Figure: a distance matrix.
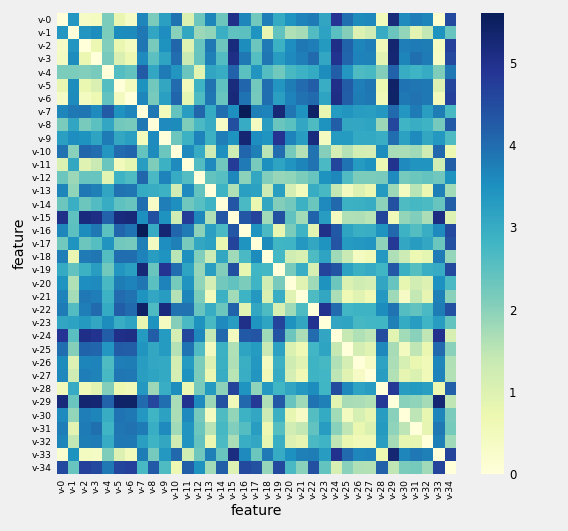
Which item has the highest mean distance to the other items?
v-7
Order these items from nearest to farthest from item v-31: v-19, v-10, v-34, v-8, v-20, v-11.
v-20, v-10, v-34, v-19, v-8, v-11
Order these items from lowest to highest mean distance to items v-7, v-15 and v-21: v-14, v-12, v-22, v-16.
v-12, v-14, v-22, v-16
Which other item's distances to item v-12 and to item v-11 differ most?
v-5
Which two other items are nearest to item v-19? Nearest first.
v-16, v-22
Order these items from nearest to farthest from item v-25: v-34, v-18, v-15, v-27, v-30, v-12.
v-30, v-27, v-18, v-15, v-34, v-12
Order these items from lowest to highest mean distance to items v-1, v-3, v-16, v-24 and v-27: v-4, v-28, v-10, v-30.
v-30, v-10, v-4, v-28
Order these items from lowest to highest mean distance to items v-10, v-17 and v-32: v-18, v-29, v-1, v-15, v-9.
v-18, v-1, v-15, v-29, v-9
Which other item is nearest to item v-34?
v-10
